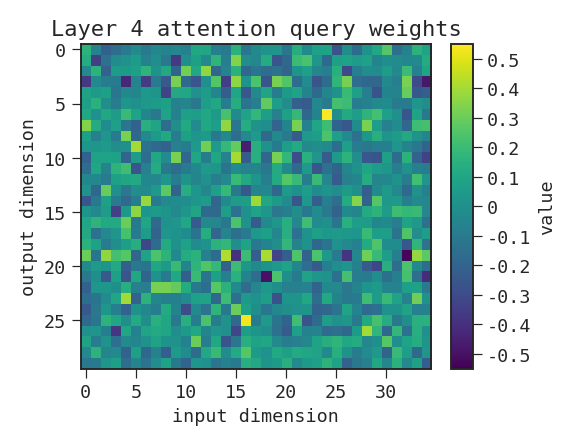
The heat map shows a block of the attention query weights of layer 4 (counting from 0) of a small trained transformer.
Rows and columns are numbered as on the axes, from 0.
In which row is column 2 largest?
19
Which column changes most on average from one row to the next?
15
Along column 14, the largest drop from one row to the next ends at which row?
20
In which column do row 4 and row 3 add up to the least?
34
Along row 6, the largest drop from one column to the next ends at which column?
25
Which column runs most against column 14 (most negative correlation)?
32
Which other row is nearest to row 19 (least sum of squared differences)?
7
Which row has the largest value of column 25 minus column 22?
5
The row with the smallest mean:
3
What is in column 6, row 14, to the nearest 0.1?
0.4
